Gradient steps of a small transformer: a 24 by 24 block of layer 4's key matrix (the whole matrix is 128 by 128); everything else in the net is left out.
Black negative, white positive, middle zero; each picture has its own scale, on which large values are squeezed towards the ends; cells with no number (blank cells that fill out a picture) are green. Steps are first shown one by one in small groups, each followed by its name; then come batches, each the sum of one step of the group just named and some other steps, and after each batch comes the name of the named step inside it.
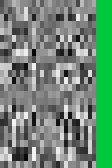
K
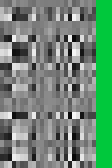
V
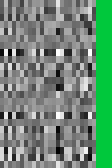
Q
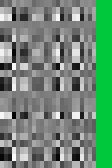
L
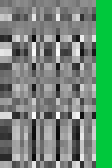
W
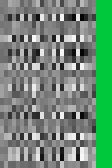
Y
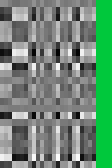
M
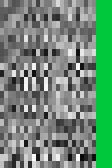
M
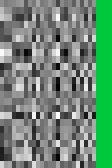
W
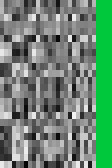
V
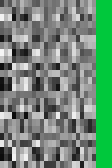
L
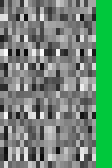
Q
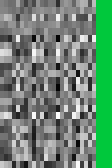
W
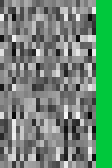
K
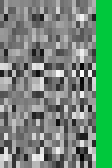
K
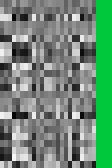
V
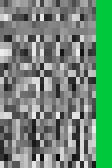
W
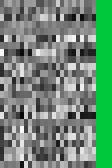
Y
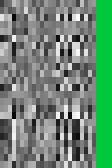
K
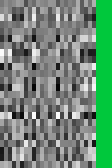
V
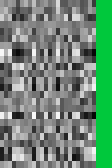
V
